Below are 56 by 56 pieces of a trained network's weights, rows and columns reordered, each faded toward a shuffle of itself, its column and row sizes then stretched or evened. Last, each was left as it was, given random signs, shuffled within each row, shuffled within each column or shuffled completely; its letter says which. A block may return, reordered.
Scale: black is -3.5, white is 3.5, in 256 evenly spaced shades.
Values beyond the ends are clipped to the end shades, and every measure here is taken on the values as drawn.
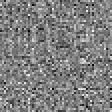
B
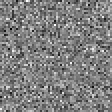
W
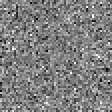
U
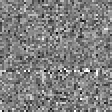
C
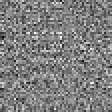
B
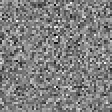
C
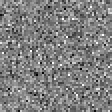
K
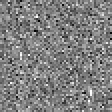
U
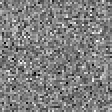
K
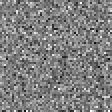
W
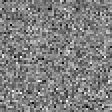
W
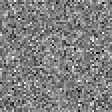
U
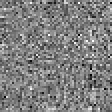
B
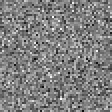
K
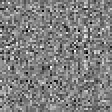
B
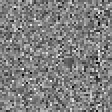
U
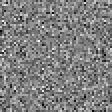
U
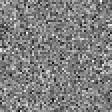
K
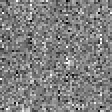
U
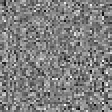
B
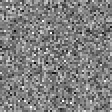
K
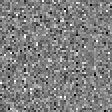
U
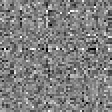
B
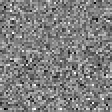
W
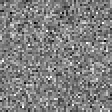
K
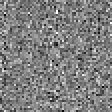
U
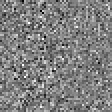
U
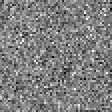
K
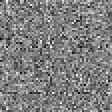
C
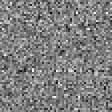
W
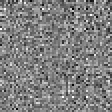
B
